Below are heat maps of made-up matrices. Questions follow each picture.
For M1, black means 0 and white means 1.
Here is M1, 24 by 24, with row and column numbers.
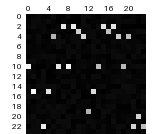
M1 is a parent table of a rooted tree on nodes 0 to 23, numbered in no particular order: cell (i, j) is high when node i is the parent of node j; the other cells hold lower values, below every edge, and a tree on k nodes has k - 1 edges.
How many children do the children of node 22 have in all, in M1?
2
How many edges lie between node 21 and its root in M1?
5
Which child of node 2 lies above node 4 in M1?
15
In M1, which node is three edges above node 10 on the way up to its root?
20
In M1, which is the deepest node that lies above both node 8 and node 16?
3
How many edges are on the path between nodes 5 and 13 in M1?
3
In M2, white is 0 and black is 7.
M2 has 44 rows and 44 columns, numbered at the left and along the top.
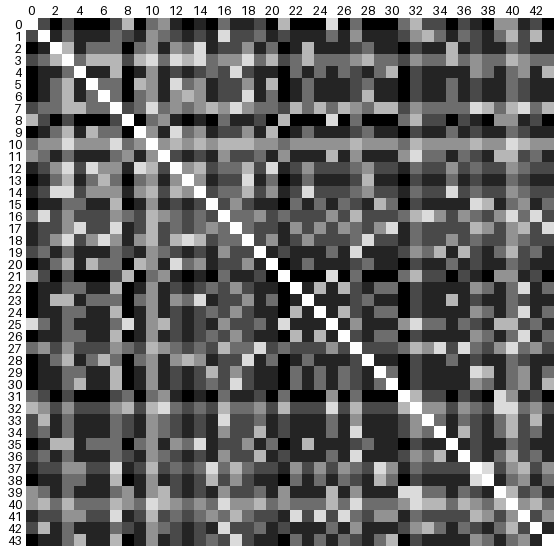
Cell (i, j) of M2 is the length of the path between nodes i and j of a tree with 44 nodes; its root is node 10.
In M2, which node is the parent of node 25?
32
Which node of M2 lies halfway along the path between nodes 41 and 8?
40
